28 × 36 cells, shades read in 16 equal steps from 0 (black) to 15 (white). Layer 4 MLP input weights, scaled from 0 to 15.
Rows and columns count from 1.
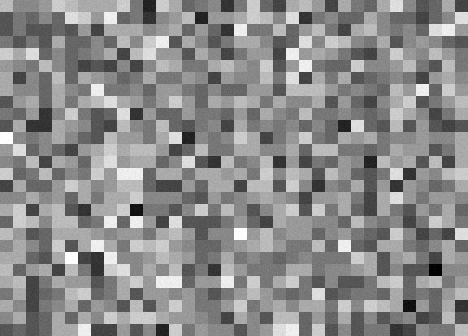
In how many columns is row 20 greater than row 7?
17
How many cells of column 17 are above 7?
13
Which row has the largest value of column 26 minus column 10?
5
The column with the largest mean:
23
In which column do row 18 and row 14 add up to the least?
29
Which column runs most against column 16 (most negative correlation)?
6
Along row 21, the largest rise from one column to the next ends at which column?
27
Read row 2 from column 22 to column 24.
8 13 3
